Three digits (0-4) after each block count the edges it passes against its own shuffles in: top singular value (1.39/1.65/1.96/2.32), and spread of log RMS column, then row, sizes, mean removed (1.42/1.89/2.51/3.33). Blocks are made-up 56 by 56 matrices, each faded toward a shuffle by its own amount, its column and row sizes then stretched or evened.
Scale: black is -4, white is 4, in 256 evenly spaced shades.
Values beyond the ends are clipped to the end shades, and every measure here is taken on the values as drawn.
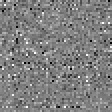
1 0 2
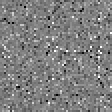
0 1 0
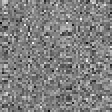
3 1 0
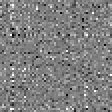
3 1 1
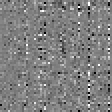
3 3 1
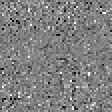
0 1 1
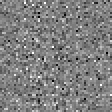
1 2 1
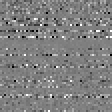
0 0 4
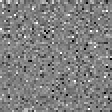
3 1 0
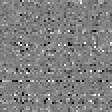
0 2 3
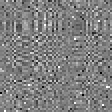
4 1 0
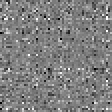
0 3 3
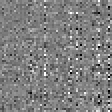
1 3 2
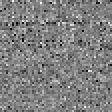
2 0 2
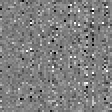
0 3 0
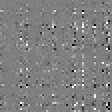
2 3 2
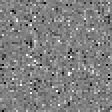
1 1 1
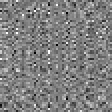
4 3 1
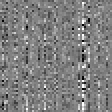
4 4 0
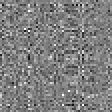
4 2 2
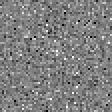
0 0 0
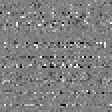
1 0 3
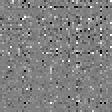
2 2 2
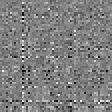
4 2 3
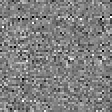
3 1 2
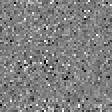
1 1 2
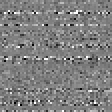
3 0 4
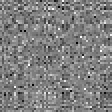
4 1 1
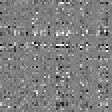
3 3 3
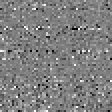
0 0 3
